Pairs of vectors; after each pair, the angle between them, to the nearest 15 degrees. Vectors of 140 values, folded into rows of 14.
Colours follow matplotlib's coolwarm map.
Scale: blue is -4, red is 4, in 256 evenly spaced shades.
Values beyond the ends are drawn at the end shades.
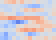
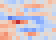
165 degrees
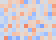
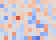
60 degrees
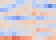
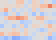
150 degrees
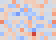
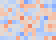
90 degrees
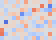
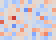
90 degrees
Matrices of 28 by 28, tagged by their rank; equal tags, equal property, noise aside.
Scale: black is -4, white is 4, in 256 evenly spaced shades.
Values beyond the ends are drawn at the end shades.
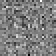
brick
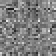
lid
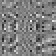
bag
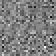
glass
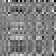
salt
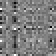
salt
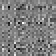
lid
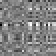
salt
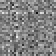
glass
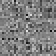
brick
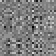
bag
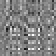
salt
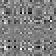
bag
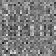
lid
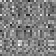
bag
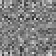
brick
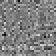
glass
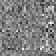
lid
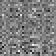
glass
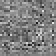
lid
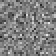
glass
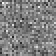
glass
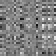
salt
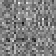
lid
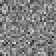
brick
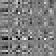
salt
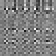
salt
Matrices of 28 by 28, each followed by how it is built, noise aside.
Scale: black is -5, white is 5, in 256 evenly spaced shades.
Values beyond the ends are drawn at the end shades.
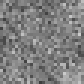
smooth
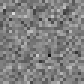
repeating columns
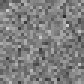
noise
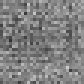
blocks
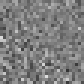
lower triangular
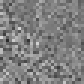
lower triangular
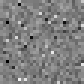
sparse
